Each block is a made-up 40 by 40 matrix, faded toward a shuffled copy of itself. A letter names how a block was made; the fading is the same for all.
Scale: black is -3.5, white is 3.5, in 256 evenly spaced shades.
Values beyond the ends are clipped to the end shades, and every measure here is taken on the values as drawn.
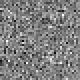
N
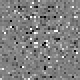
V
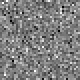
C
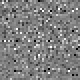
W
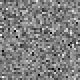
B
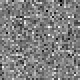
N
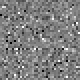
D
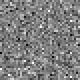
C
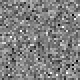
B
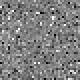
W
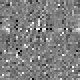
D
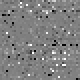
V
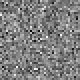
N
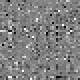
D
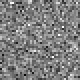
N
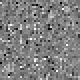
W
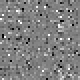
V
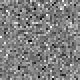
C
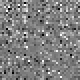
D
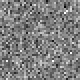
N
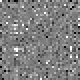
D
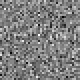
N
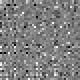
D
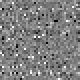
D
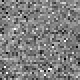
C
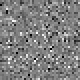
D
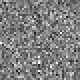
N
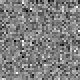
N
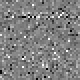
W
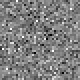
C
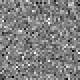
C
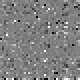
V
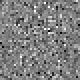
W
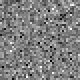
C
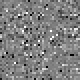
D
